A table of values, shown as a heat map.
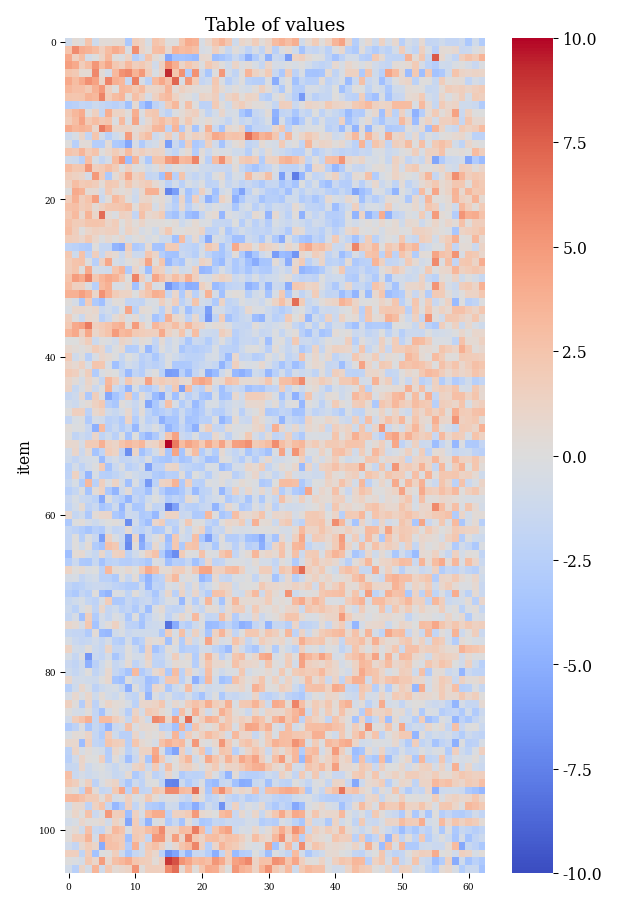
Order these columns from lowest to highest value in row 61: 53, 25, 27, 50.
27, 25, 50, 53
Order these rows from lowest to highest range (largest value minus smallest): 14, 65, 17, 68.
14, 68, 65, 17
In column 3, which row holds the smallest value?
78
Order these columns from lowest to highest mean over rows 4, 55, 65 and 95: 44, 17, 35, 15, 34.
44, 35, 34, 15, 17
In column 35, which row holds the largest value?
67
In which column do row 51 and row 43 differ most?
15
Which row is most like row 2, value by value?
31
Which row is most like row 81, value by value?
60
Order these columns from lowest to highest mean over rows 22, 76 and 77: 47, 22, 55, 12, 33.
33, 22, 12, 47, 55
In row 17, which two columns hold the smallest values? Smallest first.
34, 32
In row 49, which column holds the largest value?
47
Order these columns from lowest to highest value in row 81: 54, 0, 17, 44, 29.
17, 54, 0, 29, 44
